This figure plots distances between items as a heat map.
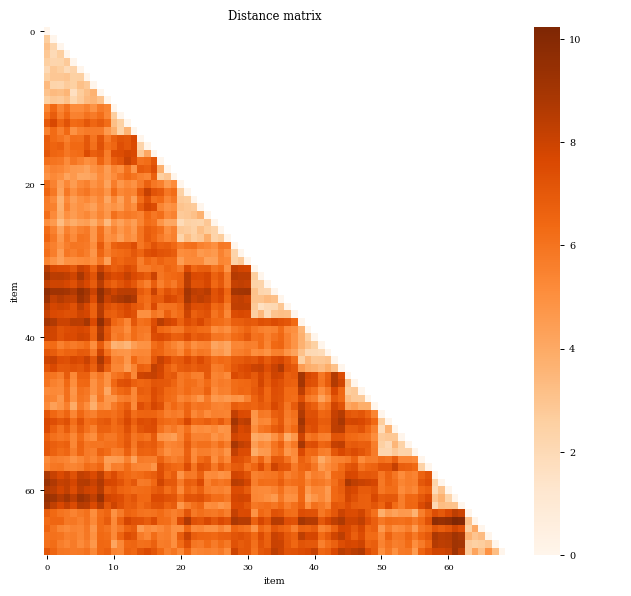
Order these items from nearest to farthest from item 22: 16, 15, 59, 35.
16, 59, 15, 35
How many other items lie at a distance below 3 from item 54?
4
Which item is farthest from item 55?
28
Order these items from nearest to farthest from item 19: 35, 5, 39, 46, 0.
5, 0, 39, 46, 35
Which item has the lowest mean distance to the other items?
25
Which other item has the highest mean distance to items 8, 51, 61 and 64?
38
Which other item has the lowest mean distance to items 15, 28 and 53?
14
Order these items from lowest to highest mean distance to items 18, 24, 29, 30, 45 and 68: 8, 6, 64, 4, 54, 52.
4, 6, 8, 52, 54, 64
